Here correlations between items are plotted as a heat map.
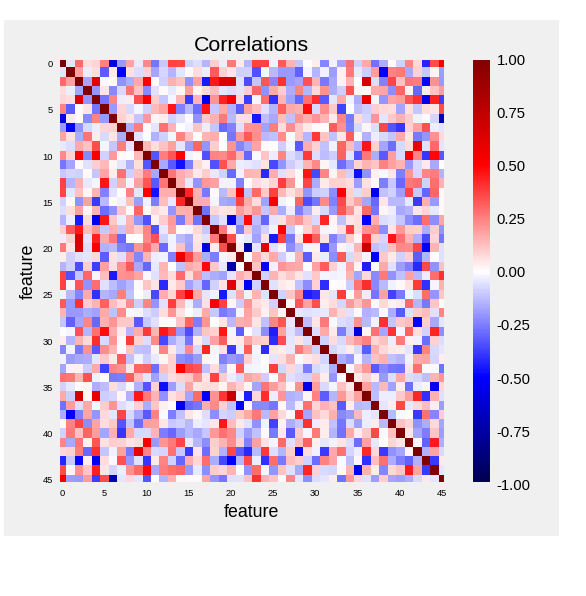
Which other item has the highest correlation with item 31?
17
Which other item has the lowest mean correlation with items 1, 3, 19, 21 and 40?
7
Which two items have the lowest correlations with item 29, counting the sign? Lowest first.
35, 25
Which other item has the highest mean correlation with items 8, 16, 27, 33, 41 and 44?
14
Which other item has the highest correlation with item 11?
19
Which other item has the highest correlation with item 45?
0
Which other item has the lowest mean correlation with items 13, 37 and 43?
21
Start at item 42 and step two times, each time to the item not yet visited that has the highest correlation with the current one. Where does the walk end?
36
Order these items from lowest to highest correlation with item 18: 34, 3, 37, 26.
3, 37, 34, 26
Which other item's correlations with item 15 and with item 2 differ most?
4
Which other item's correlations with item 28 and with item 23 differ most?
6
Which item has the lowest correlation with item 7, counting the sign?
1
